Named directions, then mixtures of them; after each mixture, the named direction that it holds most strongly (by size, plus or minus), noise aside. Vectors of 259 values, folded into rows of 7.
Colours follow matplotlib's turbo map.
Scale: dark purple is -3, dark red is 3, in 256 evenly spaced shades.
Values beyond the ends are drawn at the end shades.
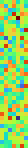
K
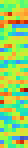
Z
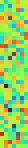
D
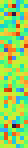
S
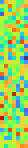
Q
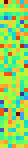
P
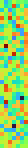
D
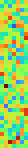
D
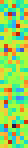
S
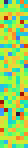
P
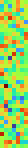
D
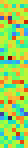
Z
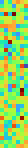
S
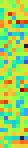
Z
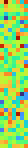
P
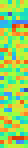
Z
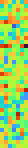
P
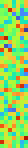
K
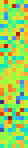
P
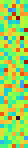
K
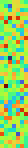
D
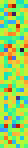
S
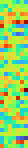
Z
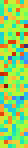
D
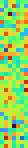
S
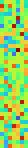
D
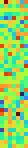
P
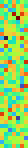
K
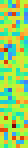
S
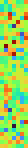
D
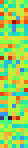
Z
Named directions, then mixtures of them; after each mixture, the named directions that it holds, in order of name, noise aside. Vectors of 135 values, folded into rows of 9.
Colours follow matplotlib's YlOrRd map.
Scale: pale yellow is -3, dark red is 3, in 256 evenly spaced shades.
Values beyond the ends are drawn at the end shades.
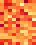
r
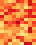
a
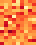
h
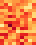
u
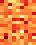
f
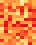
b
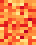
b, f.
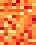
h.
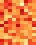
b, r.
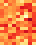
b, u.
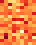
f.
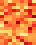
a.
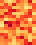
a, u.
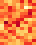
a, h, u.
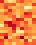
a, f, u.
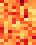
b.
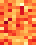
b, h, r.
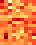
f.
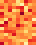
b, h, r.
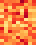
b.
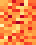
a, f, r.
